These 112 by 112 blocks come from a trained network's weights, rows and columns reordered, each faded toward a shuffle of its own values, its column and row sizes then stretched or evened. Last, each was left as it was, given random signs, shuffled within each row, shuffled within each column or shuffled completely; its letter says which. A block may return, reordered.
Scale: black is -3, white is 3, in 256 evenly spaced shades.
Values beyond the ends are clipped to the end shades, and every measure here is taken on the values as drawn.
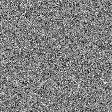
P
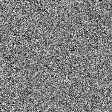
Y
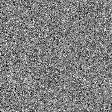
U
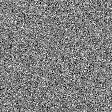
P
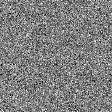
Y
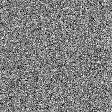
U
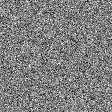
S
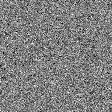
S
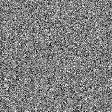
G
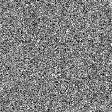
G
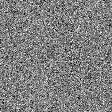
U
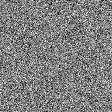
U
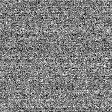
G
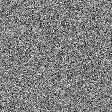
S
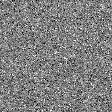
U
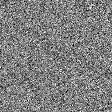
U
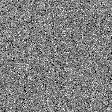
U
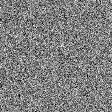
U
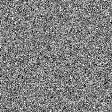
Y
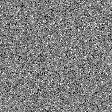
P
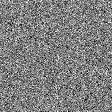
P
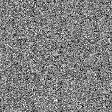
G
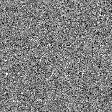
Y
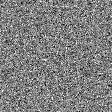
S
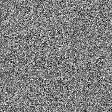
Y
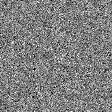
U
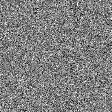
U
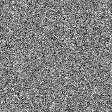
Y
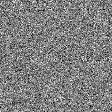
G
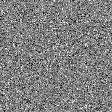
P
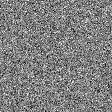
S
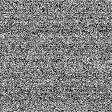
G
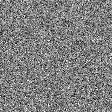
P
